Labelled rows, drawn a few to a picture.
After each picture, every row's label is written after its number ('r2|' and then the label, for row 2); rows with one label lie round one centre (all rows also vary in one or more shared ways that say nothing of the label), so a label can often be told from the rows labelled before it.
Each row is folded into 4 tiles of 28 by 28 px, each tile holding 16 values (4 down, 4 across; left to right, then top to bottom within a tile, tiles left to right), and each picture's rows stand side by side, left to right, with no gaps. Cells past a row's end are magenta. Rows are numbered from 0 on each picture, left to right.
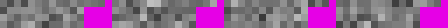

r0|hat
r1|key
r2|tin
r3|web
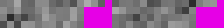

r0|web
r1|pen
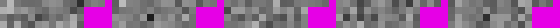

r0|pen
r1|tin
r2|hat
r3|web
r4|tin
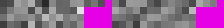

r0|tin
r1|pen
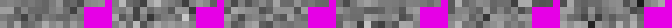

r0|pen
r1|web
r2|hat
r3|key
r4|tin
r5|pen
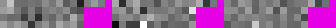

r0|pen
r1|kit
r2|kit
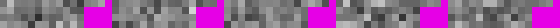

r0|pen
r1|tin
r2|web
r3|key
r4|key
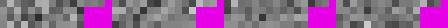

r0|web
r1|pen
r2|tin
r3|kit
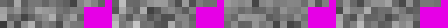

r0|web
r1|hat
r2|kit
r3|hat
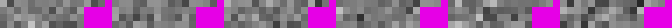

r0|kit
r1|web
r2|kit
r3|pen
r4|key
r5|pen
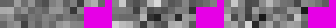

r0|pen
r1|key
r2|web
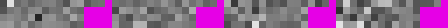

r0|tin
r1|hat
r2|kit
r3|hat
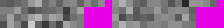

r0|key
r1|web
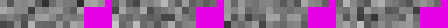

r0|pen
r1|hat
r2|web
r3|web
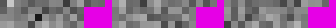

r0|tin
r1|kit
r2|web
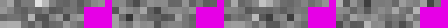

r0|key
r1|hat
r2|key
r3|kit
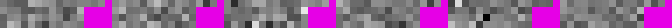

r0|key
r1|kit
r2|key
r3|kit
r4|tin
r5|kit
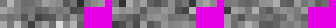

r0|pen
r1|pen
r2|hat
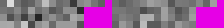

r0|web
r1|key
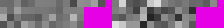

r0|web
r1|key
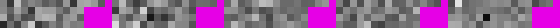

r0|web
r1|hat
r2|key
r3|hat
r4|tin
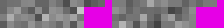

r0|tin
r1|key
